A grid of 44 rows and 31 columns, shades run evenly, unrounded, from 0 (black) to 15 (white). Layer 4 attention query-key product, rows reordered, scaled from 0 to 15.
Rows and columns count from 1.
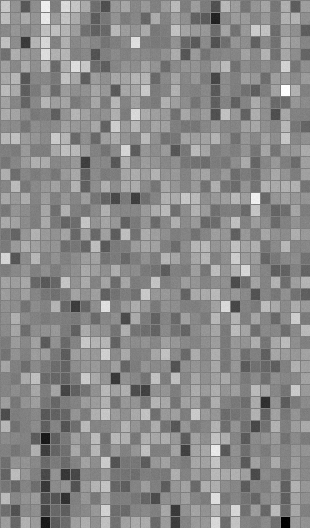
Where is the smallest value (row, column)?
44, 29
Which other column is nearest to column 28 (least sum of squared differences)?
31
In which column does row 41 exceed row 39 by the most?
15
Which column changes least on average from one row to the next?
4
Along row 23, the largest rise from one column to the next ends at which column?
22
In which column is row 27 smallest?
13
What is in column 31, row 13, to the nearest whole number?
10
